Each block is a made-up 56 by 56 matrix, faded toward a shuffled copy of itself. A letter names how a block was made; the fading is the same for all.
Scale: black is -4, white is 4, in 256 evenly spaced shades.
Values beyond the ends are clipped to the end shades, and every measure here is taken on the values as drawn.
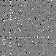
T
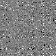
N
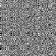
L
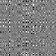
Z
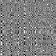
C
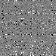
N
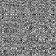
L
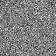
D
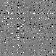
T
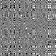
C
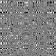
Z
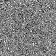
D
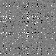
T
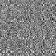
L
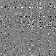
N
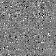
N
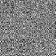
L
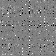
T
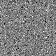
D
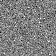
D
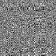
L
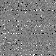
N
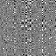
C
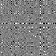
Z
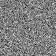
D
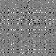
Z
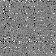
N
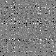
N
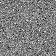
D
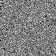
D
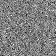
D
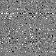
N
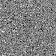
D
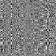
C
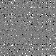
T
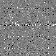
N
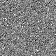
D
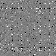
T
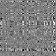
Z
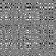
Z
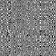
C
